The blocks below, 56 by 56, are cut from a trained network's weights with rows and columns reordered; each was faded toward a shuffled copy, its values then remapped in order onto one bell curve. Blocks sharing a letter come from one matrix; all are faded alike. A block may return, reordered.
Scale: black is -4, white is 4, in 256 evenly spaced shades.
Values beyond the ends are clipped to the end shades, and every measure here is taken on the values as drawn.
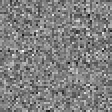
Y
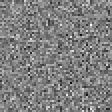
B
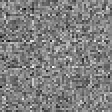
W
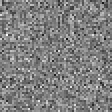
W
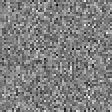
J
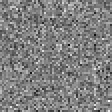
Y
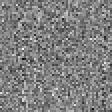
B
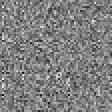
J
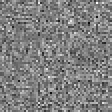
Y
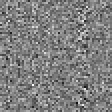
B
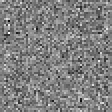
B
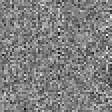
B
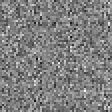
B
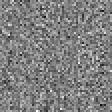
B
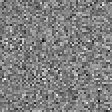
W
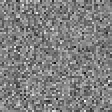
W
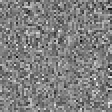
J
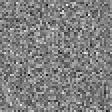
W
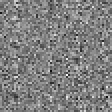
J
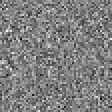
W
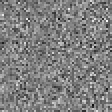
J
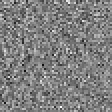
Y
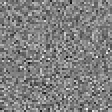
W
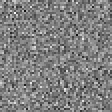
W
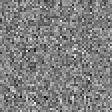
Y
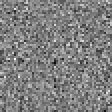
J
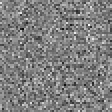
Y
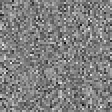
B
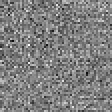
W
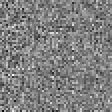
J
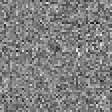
J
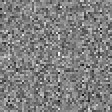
J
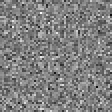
W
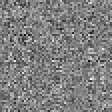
J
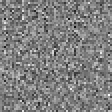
B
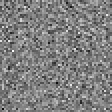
W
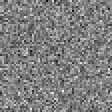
Y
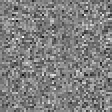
J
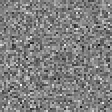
W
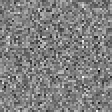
W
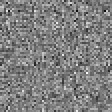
J
